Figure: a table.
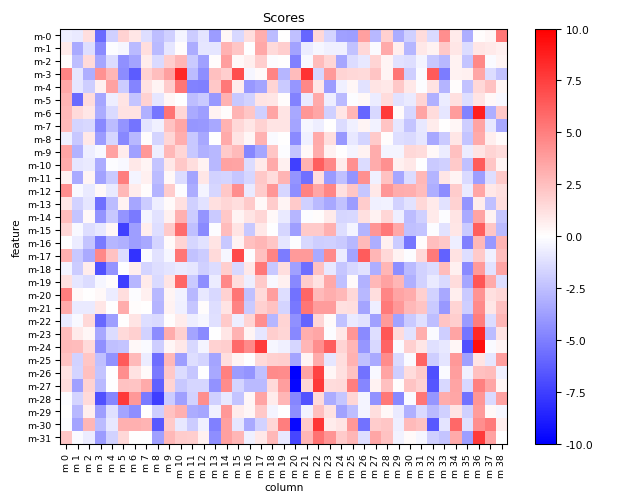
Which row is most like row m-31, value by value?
m-10
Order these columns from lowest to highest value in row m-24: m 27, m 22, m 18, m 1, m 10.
m 27, m 18, m 10, m 1, m 22
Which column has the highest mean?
m 36
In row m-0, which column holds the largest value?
m 38
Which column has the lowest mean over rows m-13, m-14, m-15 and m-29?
m 6
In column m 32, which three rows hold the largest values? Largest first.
m-3, m-17, m-16
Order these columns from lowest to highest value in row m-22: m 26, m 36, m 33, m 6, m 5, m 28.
m 26, m 5, m 6, m 33, m 28, m 36
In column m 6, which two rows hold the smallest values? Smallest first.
m-17, m-3
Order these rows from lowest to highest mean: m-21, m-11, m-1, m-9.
m-11, m-1, m-9, m-21
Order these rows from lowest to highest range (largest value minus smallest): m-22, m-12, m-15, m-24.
m-12, m-22, m-15, m-24
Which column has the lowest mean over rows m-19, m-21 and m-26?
m 20
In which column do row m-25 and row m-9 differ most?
m 4
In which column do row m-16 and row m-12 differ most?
m 30
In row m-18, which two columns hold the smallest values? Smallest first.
m 3, m 21
